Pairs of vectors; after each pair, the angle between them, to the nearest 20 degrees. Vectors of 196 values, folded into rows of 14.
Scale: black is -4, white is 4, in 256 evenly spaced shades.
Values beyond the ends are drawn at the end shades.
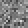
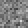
40 degrees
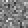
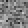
140 degrees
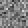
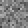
120 degrees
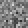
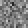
120 degrees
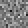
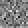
140 degrees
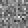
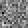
120 degrees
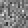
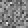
120 degrees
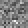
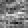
120 degrees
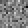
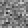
100 degrees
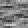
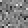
80 degrees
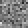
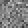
100 degrees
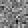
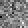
100 degrees
